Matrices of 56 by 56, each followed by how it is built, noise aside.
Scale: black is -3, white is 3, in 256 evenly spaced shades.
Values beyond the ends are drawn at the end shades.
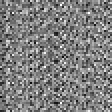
repeating rows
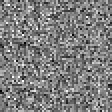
repeating rows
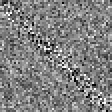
banded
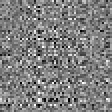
low rank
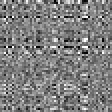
low rank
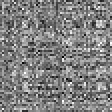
blocks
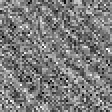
Toeplitz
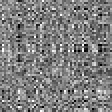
low rank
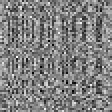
blocks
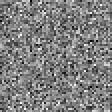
repeating rows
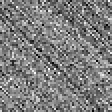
Toeplitz
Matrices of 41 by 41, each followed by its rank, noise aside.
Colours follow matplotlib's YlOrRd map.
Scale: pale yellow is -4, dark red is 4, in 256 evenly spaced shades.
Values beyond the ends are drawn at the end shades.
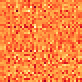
six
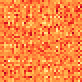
six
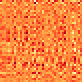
four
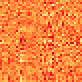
six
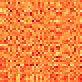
four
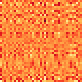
three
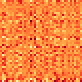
three
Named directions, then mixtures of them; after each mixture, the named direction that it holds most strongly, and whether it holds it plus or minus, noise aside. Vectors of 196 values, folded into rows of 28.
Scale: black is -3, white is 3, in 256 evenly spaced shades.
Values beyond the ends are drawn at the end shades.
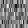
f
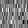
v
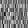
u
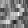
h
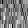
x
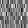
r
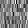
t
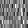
f, minus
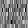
v, minus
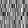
r, minus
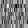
f, plus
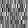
r, plus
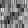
h, minus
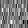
v, plus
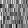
x, minus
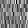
t, plus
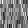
x, minus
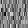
u, plus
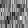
h, minus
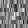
f, plus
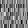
u, minus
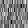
f, plus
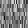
t, plus
